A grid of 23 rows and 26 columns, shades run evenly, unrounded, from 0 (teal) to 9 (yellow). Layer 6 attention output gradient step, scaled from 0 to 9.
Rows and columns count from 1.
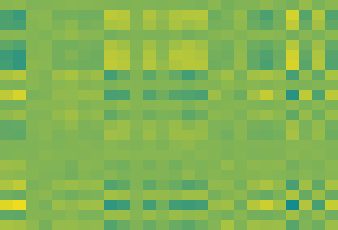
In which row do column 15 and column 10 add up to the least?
21
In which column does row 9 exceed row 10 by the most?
23
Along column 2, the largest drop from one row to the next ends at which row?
22
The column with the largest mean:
6
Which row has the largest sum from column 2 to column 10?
8
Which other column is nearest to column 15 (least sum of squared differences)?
9
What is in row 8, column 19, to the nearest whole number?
4
